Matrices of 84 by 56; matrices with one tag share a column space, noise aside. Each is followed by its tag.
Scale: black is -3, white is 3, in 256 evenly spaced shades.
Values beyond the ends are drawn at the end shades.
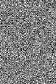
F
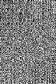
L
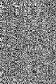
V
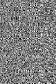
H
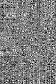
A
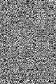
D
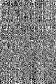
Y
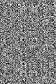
V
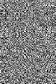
H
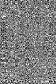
D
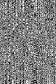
A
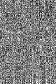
A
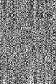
A
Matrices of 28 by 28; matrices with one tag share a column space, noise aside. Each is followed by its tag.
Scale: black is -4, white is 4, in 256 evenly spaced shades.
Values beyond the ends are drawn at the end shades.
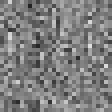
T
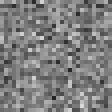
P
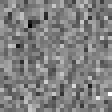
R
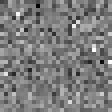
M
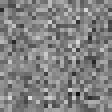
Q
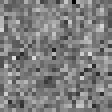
T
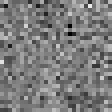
P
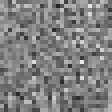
P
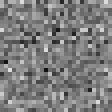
M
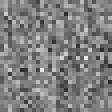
T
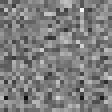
Q
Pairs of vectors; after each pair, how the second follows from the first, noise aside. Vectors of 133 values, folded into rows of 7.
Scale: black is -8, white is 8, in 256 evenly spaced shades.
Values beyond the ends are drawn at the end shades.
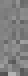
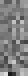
negated, scaled up.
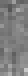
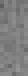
reversed, negated, shrunk.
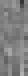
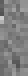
wrapped around, negated.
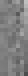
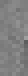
wrapped around, negated, shrunk.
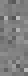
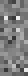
scaled up.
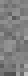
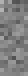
reversed.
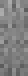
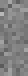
sign-scrambled.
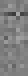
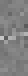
wrapped around, negated, partly zeroed.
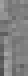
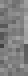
wrapped around, negated.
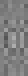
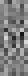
negated, scaled up.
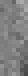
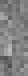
wrapped around, negated.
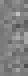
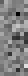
negated, scaled up.
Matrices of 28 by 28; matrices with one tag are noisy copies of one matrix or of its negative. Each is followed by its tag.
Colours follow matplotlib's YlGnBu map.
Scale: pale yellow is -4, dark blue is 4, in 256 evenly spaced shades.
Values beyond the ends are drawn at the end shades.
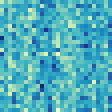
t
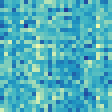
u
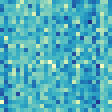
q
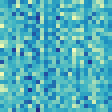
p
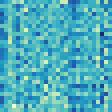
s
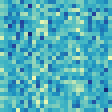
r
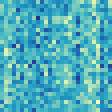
q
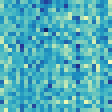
q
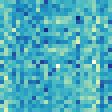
q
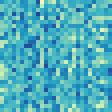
p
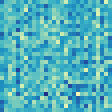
s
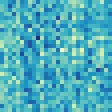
p
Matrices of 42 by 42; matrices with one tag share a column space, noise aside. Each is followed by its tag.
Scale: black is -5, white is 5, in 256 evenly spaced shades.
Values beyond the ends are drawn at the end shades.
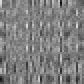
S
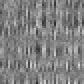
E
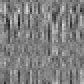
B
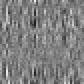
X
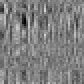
B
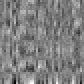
E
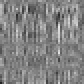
B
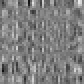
S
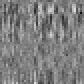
B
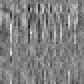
B
